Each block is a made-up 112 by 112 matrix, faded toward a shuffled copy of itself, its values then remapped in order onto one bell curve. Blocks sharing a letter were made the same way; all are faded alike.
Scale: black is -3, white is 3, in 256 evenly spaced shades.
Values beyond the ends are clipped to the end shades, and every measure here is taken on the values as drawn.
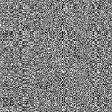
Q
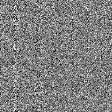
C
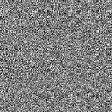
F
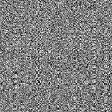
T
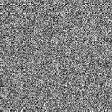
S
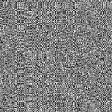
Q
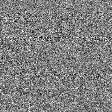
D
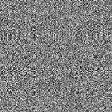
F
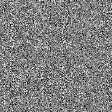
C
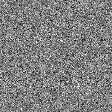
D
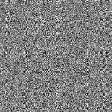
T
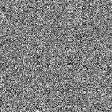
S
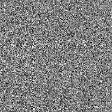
C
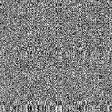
T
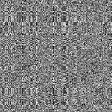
Q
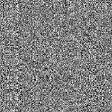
T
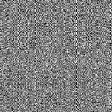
Q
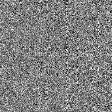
C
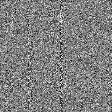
C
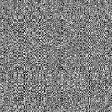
Q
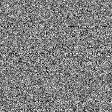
D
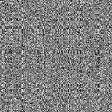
Q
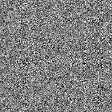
C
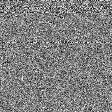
D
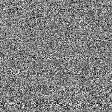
D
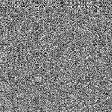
S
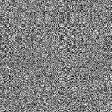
F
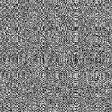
Q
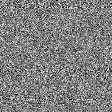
D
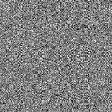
F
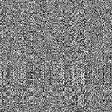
T
